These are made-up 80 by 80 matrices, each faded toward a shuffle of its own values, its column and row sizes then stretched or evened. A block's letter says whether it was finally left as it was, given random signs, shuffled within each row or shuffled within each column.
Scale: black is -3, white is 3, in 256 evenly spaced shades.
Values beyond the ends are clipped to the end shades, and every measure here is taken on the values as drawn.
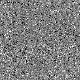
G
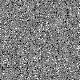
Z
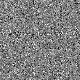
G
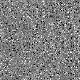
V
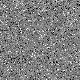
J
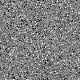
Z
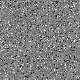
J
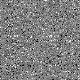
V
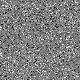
J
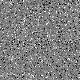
J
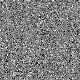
G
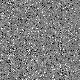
G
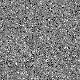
G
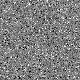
J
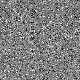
V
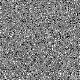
V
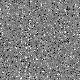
Z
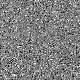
J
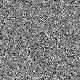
J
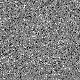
J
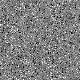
Z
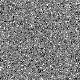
G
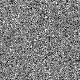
Z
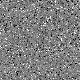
J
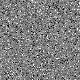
Z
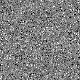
G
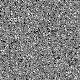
Z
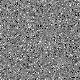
V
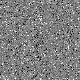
Z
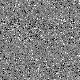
G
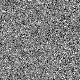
Z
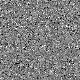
J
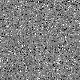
J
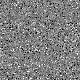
J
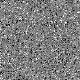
G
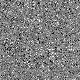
J
